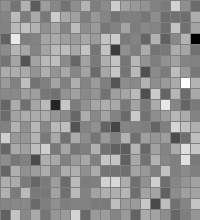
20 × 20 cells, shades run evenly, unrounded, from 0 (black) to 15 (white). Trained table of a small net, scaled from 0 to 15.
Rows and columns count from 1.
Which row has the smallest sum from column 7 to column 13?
12
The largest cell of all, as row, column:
8, 19
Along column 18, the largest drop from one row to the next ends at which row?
13
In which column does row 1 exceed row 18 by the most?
18
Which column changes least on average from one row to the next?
9
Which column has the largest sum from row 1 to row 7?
2
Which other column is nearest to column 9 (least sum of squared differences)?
5
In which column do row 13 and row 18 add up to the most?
1
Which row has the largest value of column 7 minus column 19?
10
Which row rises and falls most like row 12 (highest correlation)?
14
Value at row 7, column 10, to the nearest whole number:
6
